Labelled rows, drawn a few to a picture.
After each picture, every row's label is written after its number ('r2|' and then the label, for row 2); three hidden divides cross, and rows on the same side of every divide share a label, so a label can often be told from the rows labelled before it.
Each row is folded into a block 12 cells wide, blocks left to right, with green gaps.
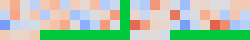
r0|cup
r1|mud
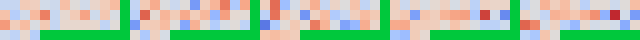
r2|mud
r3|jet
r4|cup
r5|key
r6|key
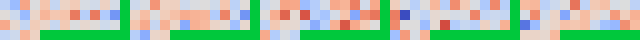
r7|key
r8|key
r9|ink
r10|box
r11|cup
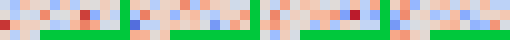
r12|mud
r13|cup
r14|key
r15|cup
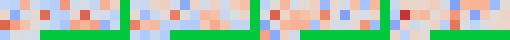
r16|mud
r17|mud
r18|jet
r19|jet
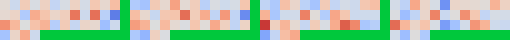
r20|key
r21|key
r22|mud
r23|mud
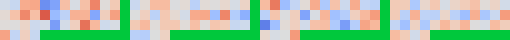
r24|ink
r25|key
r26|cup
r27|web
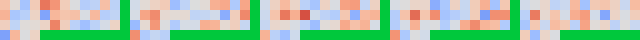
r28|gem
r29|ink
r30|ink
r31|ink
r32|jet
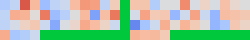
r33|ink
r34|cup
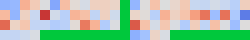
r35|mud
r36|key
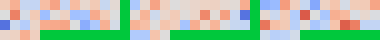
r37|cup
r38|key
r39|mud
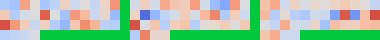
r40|mud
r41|box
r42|web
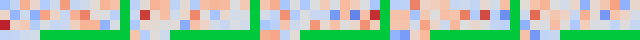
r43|mud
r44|jet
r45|web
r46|key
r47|jet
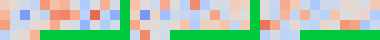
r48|gem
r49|box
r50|mud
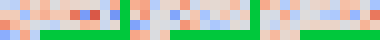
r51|key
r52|cup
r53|web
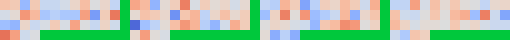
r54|web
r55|cup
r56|ink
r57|key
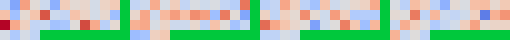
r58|mud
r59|key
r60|mud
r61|ink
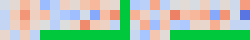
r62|ink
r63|key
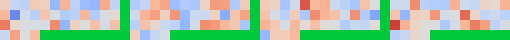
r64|box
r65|ink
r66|gem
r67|mud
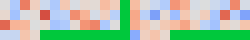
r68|mud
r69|gem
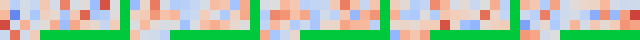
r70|box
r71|ink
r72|ink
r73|gem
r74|web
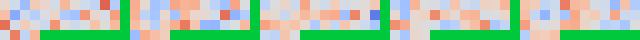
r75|box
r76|gem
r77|key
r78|mud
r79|gem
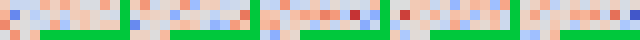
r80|box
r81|cup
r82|key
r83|jet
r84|key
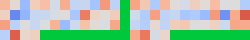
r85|box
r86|web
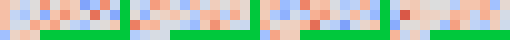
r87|gem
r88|mud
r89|gem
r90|jet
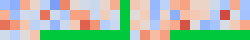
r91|mud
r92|gem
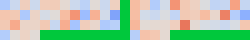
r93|key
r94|gem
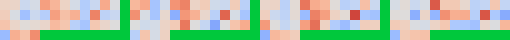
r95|gem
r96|gem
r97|gem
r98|gem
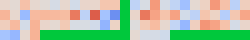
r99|key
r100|ink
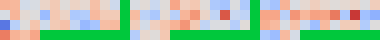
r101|cup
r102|gem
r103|key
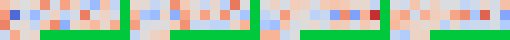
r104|box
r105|gem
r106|web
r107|key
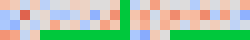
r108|web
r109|key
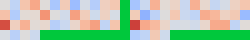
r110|mud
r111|mud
